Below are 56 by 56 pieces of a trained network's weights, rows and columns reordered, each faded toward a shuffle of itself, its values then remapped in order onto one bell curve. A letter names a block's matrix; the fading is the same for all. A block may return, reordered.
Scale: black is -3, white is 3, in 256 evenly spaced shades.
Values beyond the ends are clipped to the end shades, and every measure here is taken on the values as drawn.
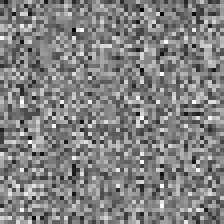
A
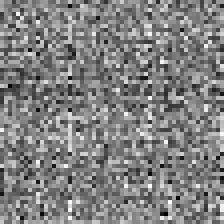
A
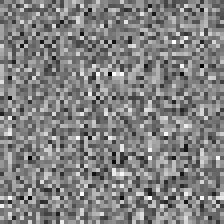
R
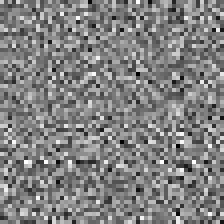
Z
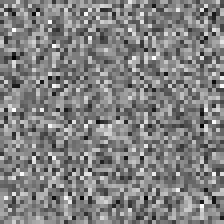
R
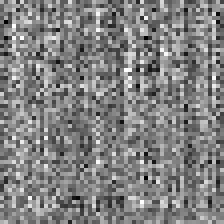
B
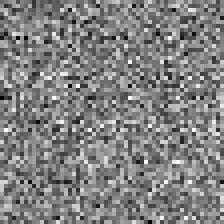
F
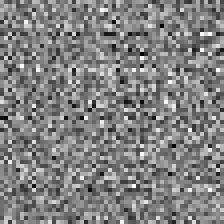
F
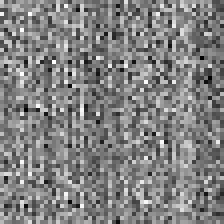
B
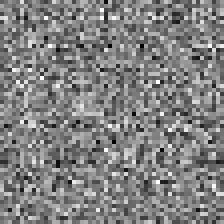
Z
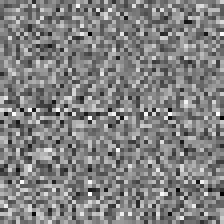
Z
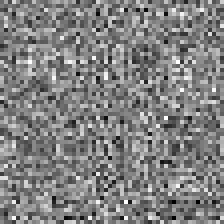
Z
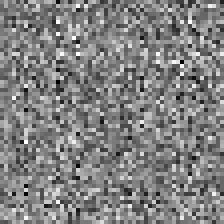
A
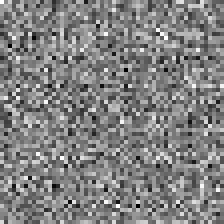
Z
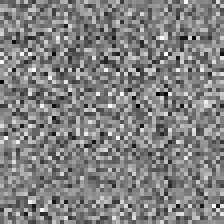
F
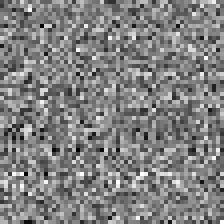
R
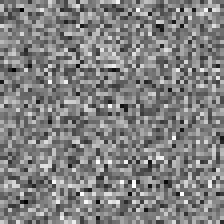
F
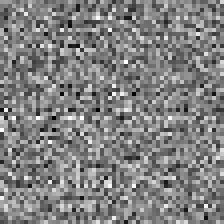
R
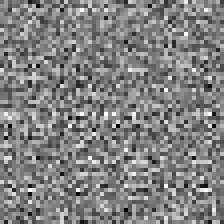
R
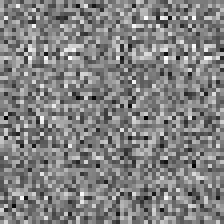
R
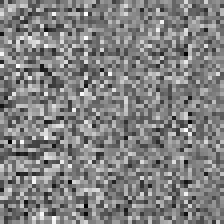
A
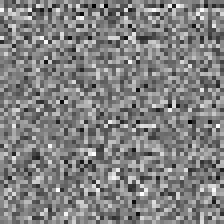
F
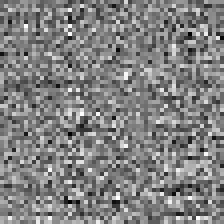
A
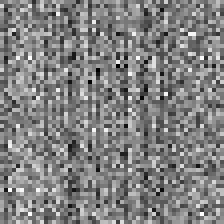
B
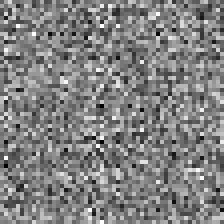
A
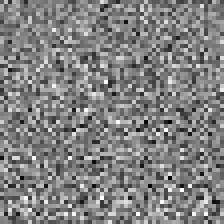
F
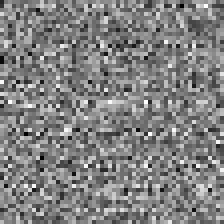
F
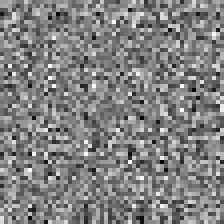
R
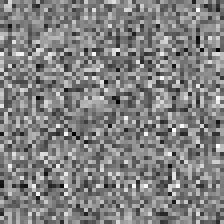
Z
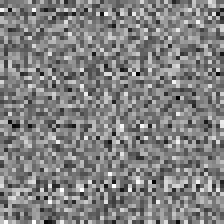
F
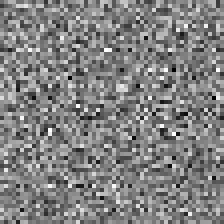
Z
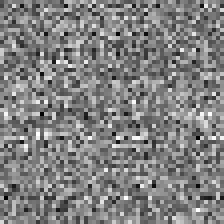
R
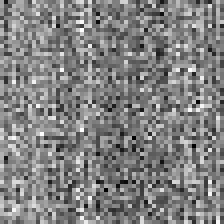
B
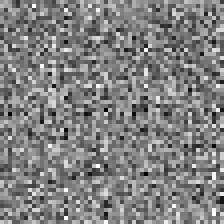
A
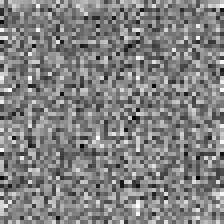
A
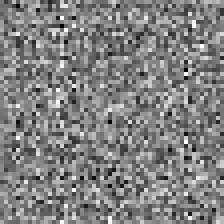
A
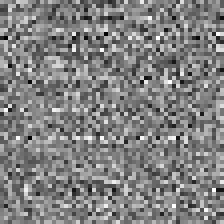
R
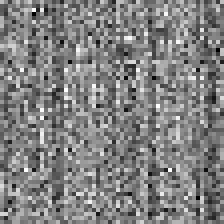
B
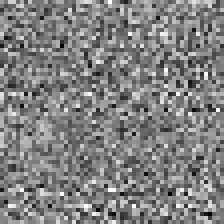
R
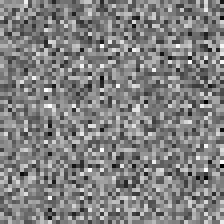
A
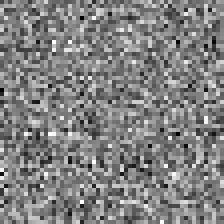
R
